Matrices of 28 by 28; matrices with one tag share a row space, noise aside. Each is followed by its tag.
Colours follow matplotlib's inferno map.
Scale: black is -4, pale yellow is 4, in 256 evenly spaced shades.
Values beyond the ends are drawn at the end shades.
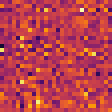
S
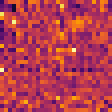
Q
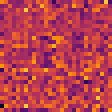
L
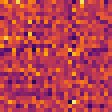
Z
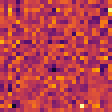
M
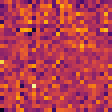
S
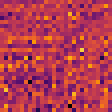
Z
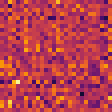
M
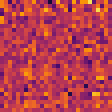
L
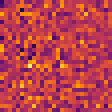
S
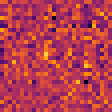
L
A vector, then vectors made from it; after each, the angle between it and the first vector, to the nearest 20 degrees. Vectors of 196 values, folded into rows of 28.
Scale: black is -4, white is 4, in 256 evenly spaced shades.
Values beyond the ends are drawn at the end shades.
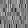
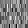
40 degrees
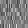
160 degrees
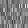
140 degrees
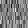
120 degrees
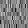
20 degrees
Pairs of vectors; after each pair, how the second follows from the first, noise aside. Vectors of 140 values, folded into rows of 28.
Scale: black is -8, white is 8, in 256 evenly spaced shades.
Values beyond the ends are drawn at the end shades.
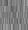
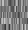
wrapped around, scaled up.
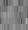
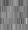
copied.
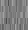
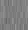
shrunk.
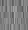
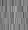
copied.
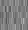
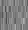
copied.
